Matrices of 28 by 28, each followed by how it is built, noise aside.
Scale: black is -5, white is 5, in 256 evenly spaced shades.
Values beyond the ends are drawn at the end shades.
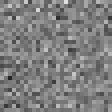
low rank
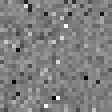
sparse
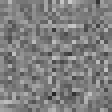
low rank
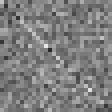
diagonal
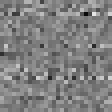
uneven rows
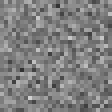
noise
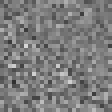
lower triangular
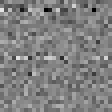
uneven rows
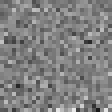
uneven rows
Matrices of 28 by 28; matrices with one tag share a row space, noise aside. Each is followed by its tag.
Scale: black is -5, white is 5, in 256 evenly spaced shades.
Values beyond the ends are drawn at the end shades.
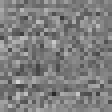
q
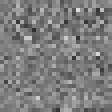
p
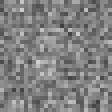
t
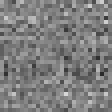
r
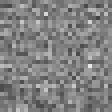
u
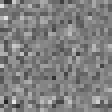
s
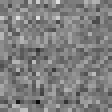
q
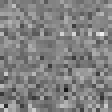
r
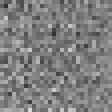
s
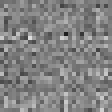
r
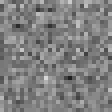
t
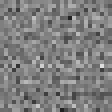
p
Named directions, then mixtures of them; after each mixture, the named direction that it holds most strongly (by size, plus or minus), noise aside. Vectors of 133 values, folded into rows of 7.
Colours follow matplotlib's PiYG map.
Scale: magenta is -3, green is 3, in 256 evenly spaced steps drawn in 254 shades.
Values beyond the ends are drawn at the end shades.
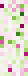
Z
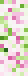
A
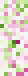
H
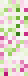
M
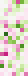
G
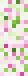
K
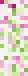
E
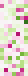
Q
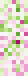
M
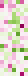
E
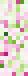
G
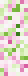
M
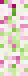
E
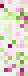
Q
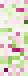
Q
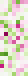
G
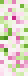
A
